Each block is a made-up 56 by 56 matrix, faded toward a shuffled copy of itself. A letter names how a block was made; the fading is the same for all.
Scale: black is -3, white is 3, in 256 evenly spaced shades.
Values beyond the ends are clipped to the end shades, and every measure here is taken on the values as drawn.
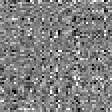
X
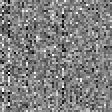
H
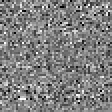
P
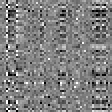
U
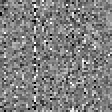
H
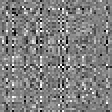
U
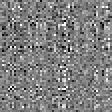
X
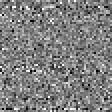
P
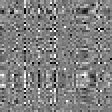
U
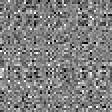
X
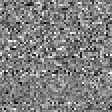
P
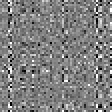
U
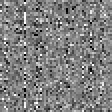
H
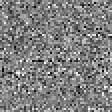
P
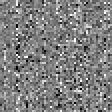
H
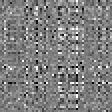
U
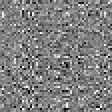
X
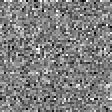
P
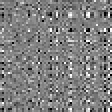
U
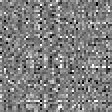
X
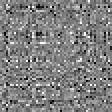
X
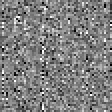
H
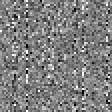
H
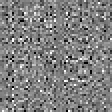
X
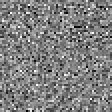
P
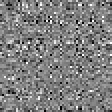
X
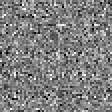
P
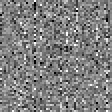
H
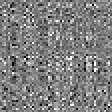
X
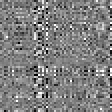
U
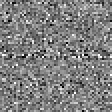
P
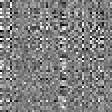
U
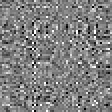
X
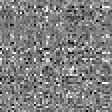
X
